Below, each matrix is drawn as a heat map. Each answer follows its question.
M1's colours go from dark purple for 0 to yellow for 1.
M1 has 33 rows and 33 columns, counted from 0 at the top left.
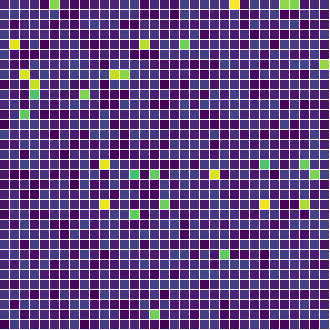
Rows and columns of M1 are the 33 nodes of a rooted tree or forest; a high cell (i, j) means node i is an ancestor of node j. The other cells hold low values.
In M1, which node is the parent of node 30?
16
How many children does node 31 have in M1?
1
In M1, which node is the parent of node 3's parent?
9
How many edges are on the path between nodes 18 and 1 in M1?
2
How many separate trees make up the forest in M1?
11
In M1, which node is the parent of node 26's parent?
20
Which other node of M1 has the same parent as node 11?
12
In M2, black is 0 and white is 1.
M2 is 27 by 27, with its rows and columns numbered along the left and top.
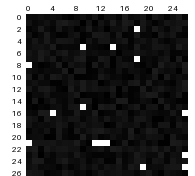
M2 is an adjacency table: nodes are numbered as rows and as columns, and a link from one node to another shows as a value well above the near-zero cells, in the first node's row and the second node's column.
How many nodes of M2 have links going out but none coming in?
9
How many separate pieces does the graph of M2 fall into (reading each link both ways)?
12
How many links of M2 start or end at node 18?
2
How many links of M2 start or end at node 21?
4
